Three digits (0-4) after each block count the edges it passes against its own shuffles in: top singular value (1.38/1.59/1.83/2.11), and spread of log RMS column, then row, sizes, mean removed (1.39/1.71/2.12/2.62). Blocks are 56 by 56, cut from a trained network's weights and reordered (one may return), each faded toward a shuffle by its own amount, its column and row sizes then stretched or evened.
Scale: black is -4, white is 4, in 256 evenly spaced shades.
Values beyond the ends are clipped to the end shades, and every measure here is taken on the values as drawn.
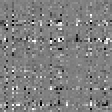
2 4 4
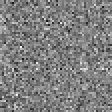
1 1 1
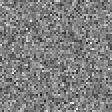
0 0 0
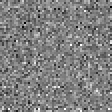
0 2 2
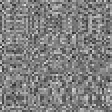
4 1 1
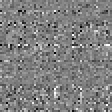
0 3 4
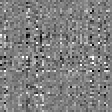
3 4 3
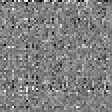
2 2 3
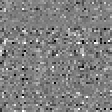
1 2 4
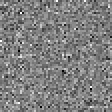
0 2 1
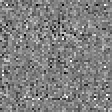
0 1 2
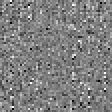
1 3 0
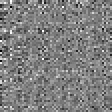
4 3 3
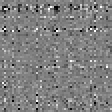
2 3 4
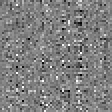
2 4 1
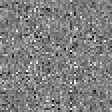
1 3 1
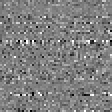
3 0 4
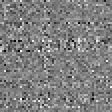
1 1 4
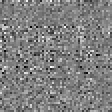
2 2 4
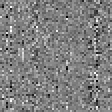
1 4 0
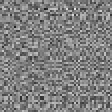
4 1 2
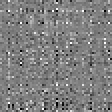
3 4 4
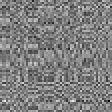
4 0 3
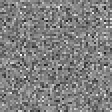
0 1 2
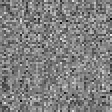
2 2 0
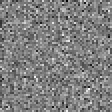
0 2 1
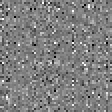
0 4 1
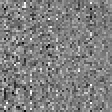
1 4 1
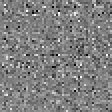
0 3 3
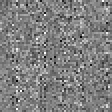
1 3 0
